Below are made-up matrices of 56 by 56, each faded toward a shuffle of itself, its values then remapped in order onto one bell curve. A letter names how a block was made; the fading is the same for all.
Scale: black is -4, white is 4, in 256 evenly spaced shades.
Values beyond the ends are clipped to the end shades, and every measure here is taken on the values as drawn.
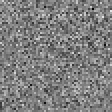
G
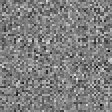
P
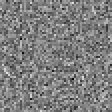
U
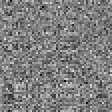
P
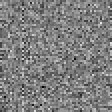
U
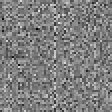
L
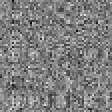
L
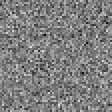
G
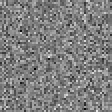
U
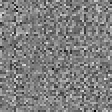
L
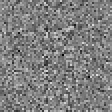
U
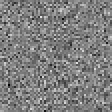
L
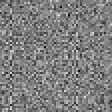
L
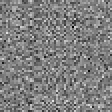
L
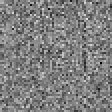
U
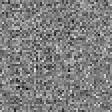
P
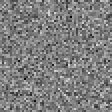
G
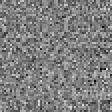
P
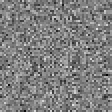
P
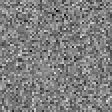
G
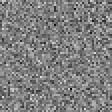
G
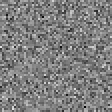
G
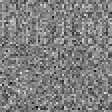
P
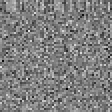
P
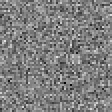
U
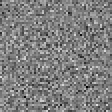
P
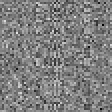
L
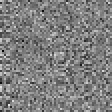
L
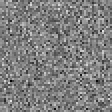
U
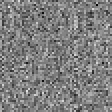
U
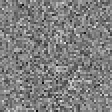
U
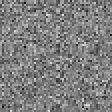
L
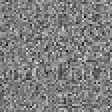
P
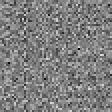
L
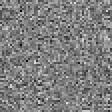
U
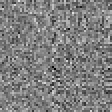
L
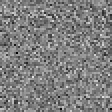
G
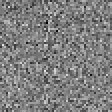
U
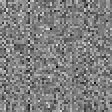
L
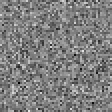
G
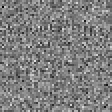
G
